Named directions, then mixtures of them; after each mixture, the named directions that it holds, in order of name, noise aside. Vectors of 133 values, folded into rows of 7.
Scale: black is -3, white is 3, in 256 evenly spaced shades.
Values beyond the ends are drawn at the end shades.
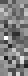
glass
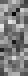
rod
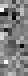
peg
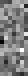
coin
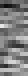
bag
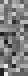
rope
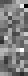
coin.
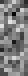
rod.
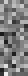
rope.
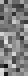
rope.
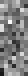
rod, rope.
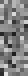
rope.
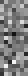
glass, rope.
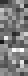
bag, coin, glass.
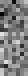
peg, rod, rope.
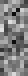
rod.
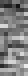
bag.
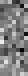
coin.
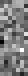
coin.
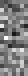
bag, coin, glass.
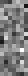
coin.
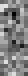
peg, rod.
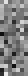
rope.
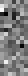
peg.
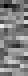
bag.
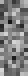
rod, rope.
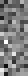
rope.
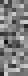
bag, rope.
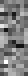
bag, peg, rod.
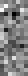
peg, rod.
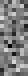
bag, coin, rope.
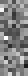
glass, peg.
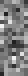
bag, rod, rope.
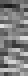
bag.
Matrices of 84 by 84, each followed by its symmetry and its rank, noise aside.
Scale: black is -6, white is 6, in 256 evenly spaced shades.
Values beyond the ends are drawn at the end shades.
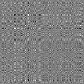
symmetric, rank three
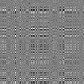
no symmetry, rank one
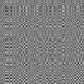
no symmetry, rank two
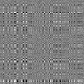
no symmetry, rank one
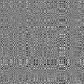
antisymmetric, rank two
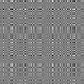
no symmetry, rank one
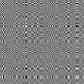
symmetric, rank one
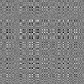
symmetric, rank one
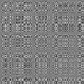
symmetric, rank two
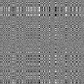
no symmetry, rank one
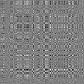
no symmetry, rank two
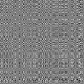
antisymmetric, rank two
